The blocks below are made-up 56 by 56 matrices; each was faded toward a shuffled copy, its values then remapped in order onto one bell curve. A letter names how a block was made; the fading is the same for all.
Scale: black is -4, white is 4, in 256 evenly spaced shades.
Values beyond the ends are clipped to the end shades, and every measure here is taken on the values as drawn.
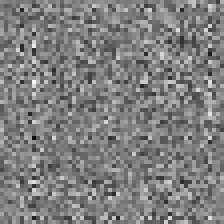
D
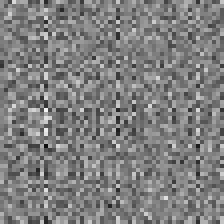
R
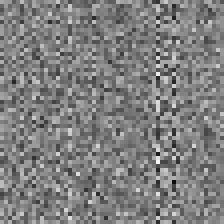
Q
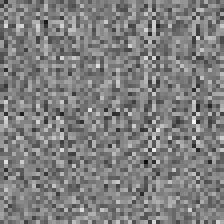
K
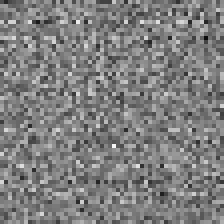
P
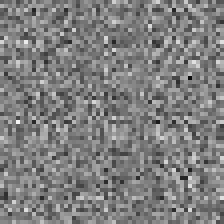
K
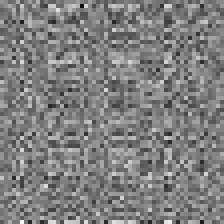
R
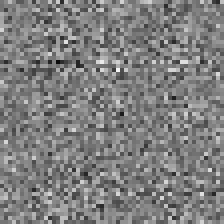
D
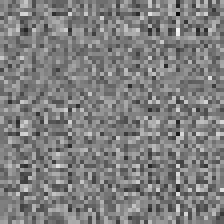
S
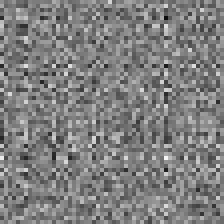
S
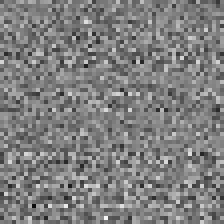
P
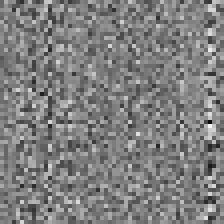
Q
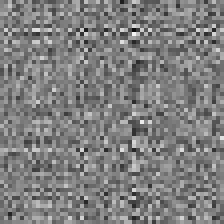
R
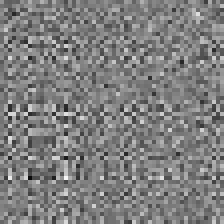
R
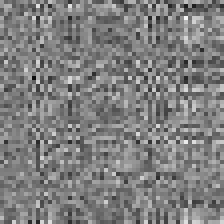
R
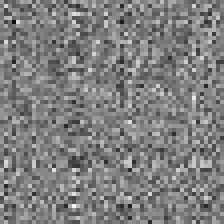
K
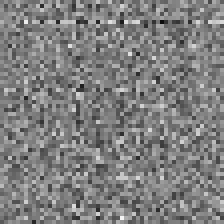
D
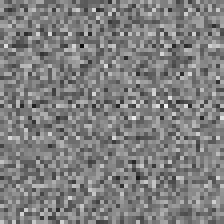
P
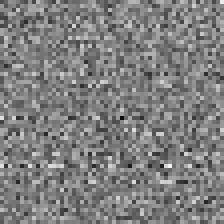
P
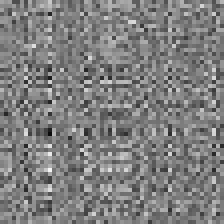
R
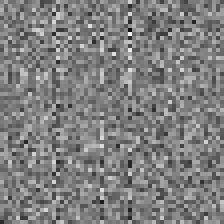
K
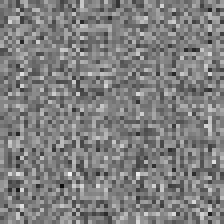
K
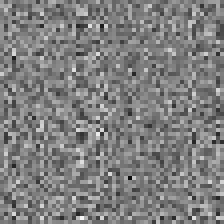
K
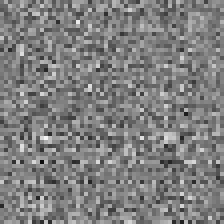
D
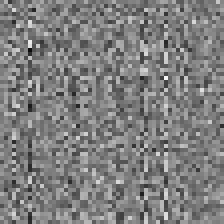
Q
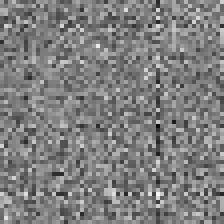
D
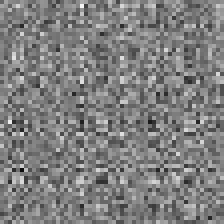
S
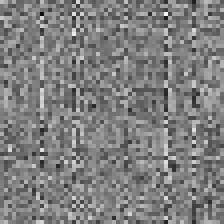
Q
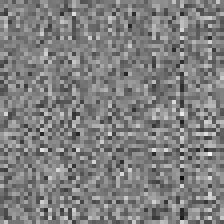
Q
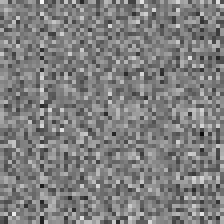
K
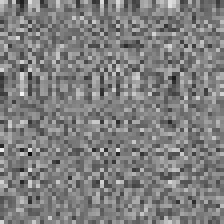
S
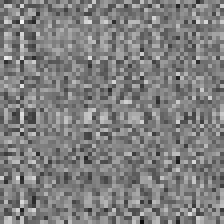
R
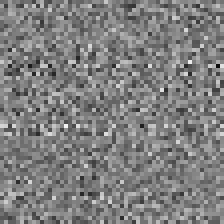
P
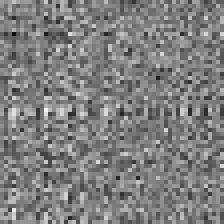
Q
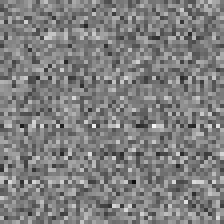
P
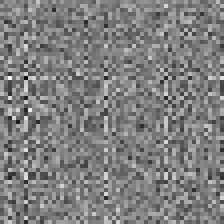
Q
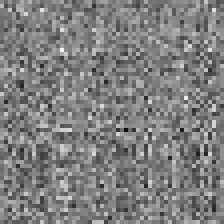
K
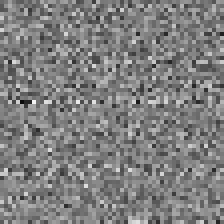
P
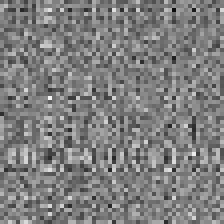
S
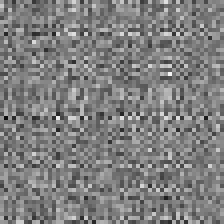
R
